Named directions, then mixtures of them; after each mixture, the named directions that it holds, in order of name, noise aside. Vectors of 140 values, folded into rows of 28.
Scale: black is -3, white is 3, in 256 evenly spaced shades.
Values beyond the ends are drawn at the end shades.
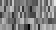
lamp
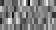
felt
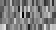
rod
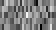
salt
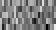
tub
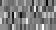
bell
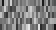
lamp, salt, tub.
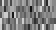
bell, lamp, tub.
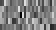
bell, rod, tub.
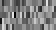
bell, rod, tub.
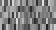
lamp, tub.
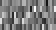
bell, salt, tub.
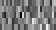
lamp, rod, tub.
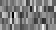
bell, felt, tub.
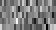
felt, rod, tub.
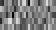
felt.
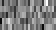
bell, felt, tub.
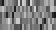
felt, salt.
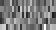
felt, rod.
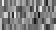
bell, tub.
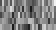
lamp.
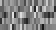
bell.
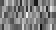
salt.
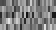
felt, rod.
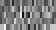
rod.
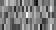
salt.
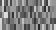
bell, lamp, tub.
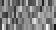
tub.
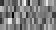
felt.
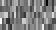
bell, felt, tub.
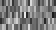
felt, lamp, rod.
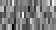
bell, lamp, rod.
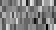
felt, tub.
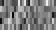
felt.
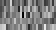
rod.
